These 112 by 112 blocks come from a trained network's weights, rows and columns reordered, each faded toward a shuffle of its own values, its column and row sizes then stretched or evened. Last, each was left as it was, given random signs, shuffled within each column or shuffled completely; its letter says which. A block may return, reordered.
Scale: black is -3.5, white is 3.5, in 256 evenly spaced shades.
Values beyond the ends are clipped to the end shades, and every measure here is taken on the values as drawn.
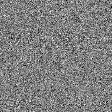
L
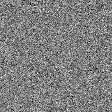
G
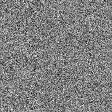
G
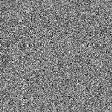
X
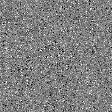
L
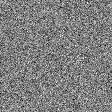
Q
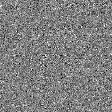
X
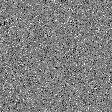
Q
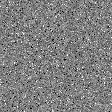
Q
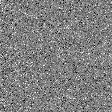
G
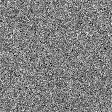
Q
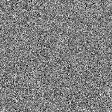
L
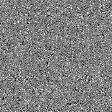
L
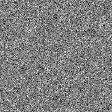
L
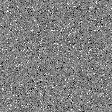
L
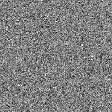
X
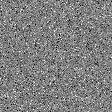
Q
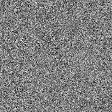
L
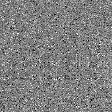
X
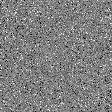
G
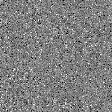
X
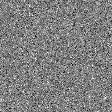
G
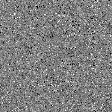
L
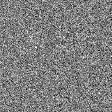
L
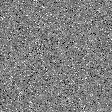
Q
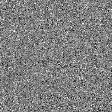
L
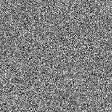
X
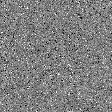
G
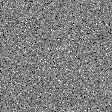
Q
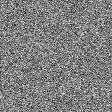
Q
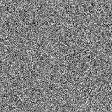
X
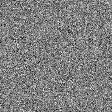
G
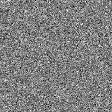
X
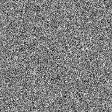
L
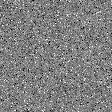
Q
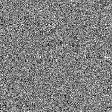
X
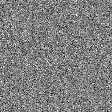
G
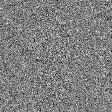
G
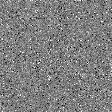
L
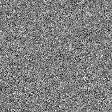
L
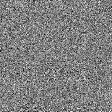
X
